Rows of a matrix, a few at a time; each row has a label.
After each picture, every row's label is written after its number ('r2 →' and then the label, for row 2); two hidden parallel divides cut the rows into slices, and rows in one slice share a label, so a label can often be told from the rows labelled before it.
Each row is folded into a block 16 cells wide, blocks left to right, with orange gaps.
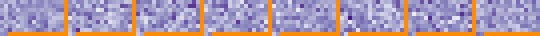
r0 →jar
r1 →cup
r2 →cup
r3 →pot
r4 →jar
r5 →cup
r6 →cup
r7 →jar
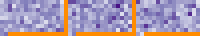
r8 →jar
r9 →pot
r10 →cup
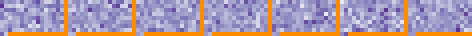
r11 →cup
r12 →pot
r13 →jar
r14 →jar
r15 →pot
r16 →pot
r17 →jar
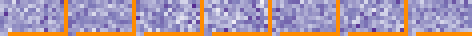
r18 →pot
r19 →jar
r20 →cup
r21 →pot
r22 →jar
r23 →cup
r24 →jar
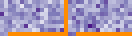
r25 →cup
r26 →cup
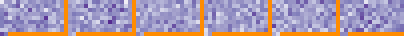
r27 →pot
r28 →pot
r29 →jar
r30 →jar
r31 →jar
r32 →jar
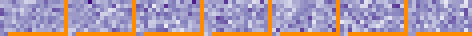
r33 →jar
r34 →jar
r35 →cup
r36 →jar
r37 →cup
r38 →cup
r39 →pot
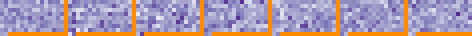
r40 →jar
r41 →pot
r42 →pot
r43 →cup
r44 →pot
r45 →jar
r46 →jar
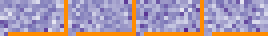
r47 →pot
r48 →jar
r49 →cup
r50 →pot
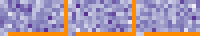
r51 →pot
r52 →pot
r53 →pot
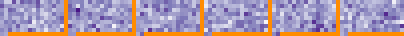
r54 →cup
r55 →cup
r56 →pot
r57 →pot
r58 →pot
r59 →pot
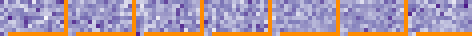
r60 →cup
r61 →pot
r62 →pot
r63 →pot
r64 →jar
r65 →jar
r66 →cup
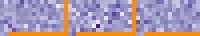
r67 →jar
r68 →pot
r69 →jar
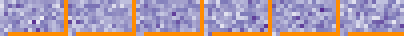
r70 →pot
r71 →jar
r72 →jar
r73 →pot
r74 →jar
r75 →pot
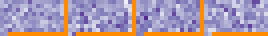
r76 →jar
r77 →pot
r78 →jar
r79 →pot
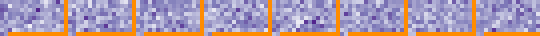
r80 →cup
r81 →pot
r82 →pot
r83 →pot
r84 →pot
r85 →jar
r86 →jar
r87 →pot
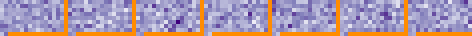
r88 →jar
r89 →cup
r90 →pot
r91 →jar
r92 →cup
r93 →pot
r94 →cup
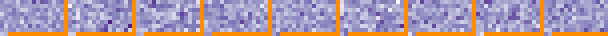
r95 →jar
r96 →pot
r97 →pot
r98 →jar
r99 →jar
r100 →pot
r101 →jar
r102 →cup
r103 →jar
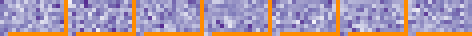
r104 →cup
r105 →pot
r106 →cup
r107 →jar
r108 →cup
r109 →pot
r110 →pot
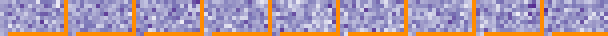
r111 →pot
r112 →jar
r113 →cup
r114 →pot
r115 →cup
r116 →cup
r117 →pot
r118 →cup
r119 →cup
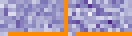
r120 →jar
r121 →pot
